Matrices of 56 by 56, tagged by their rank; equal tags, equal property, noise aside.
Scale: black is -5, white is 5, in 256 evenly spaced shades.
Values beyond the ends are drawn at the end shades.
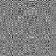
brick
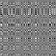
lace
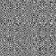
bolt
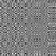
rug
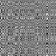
rug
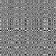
lace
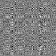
rug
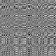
lace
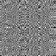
bolt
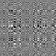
lace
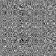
brick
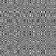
rug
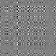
lace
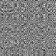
brick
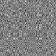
bolt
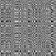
lace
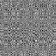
bolt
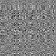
bolt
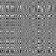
lace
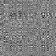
brick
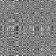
rug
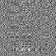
bolt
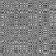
rug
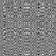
lace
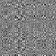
bolt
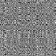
brick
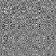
brick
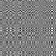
lace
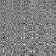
bolt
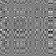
lace
